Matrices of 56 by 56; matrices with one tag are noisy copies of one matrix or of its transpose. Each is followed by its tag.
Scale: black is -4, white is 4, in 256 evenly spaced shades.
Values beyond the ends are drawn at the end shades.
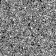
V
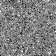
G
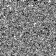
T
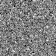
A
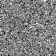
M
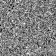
A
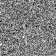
M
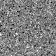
A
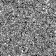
G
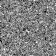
V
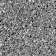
M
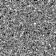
T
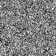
V
